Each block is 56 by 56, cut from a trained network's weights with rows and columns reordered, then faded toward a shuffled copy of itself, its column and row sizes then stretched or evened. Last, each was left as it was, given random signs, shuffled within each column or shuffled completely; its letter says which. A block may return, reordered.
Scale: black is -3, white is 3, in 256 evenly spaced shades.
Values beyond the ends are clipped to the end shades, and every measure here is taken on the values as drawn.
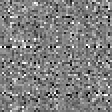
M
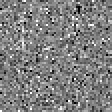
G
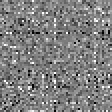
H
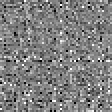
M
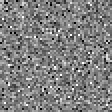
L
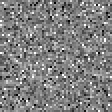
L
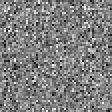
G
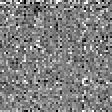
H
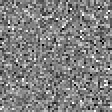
L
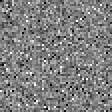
L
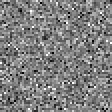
L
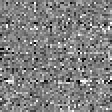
H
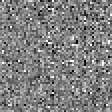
H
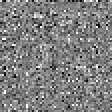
H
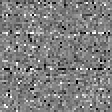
H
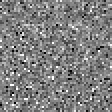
L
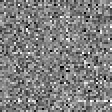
M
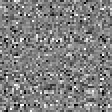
M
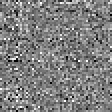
H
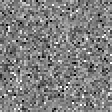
L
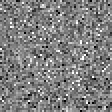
L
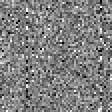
G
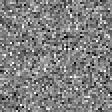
L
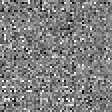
H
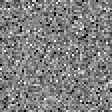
L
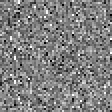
G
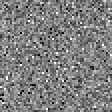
L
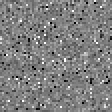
L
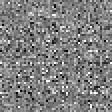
H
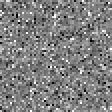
L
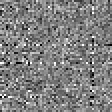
H
